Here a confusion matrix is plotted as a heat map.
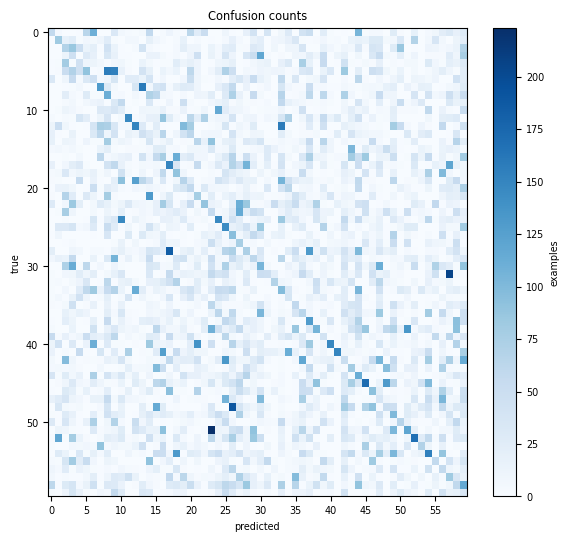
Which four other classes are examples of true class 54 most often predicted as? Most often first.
18, 49, 56, 47
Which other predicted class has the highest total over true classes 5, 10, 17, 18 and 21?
8
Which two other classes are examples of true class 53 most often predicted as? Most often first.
7, 45
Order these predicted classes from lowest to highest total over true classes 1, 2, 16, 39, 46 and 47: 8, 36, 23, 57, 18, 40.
23, 40, 57, 18, 8, 36
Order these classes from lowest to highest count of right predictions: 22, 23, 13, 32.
13, 23, 32, 22
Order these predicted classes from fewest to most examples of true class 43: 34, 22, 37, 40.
34, 22, 40, 37
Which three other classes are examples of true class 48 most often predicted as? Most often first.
26, 15, 46
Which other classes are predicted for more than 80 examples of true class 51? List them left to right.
16, 23, 29, 49
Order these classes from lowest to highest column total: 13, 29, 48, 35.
48, 13, 35, 29
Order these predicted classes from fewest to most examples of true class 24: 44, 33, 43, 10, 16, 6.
43, 16, 6, 44, 33, 10
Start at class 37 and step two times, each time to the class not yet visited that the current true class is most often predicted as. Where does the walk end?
59
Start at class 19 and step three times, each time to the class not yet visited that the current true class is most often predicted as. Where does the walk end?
44
